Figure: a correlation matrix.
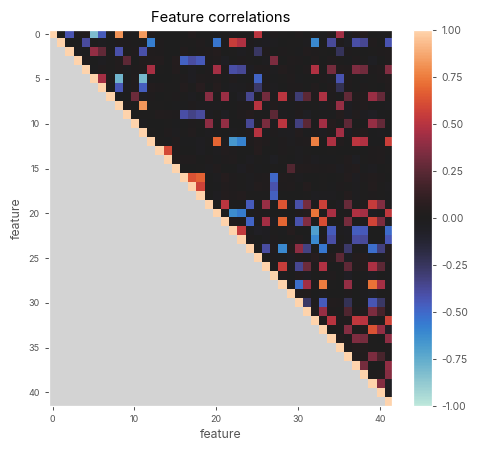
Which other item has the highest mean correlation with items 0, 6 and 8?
11
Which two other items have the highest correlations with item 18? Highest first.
16, 17
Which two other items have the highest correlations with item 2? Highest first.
5, 6
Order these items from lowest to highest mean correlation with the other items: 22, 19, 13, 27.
22, 27, 13, 19
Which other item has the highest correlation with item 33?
28
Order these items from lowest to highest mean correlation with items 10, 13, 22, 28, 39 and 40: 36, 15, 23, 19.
15, 23, 36, 19
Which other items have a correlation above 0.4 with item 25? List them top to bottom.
0, 8, 11
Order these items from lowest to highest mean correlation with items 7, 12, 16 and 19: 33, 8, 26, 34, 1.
1, 8, 34, 26, 33
